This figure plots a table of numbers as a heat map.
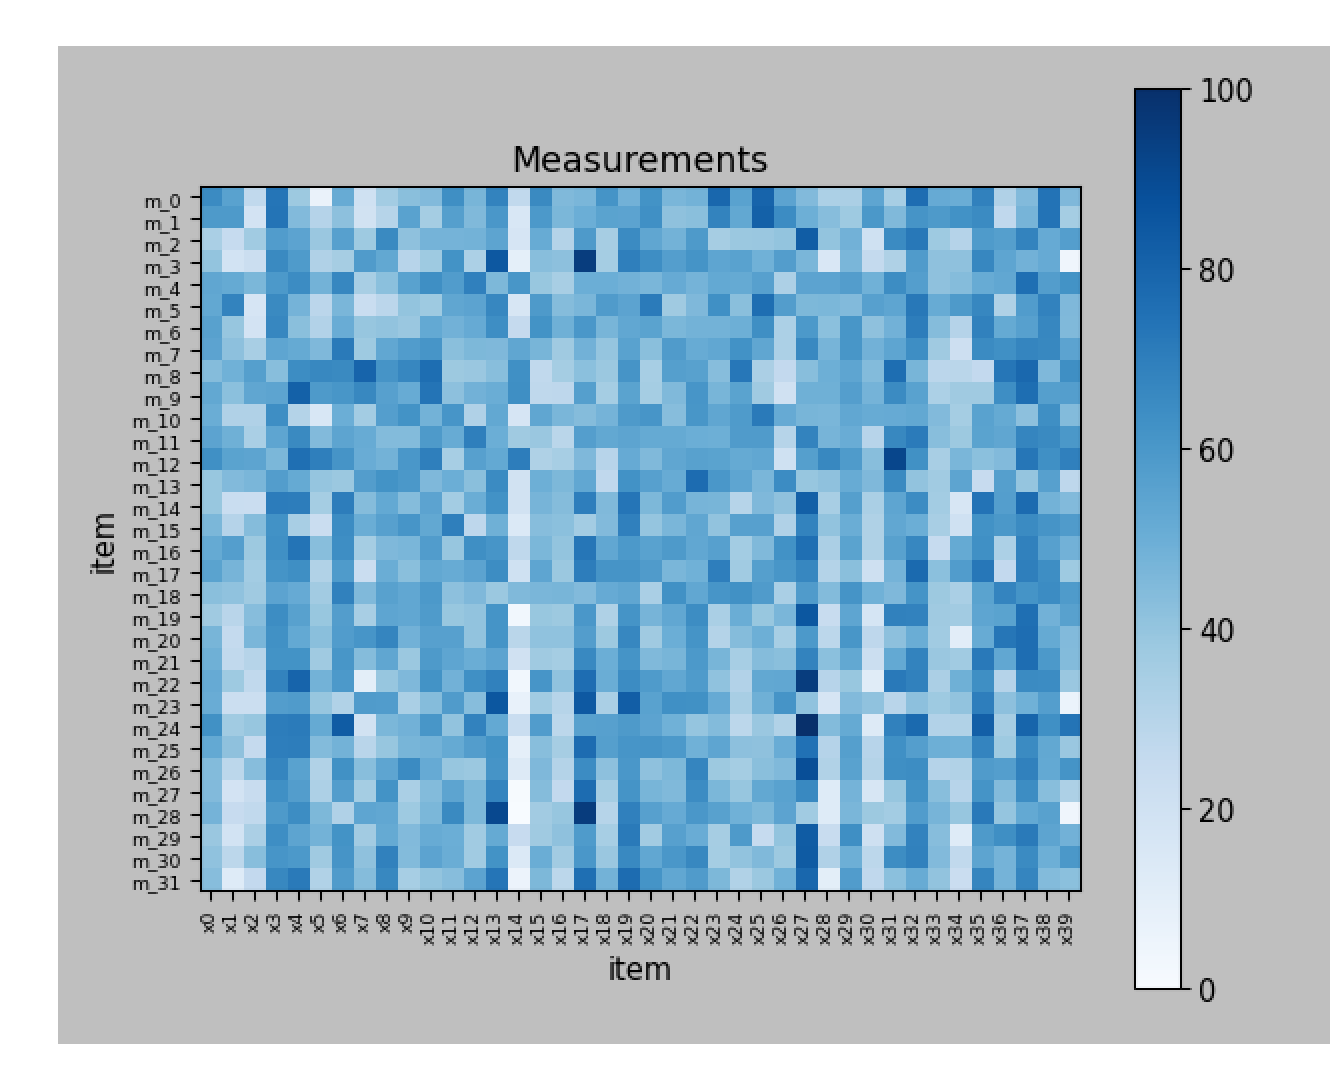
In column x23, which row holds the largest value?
m_0
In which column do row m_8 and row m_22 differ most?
x7
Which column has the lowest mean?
x14
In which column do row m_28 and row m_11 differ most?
x39
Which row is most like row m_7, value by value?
m_18
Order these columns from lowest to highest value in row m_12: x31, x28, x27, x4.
x27, x28, x4, x31
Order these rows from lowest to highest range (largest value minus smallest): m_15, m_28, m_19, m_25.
m_15, m_25, m_19, m_28
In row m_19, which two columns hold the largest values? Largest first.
x27, x37
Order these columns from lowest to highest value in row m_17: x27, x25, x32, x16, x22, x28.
x28, x16, x22, x25, x27, x32
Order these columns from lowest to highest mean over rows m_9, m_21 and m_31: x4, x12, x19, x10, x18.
x18, x12, x10, x19, x4
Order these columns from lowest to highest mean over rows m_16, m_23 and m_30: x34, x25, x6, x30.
x30, x34, x25, x6
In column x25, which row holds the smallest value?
m_29
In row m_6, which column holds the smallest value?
x2
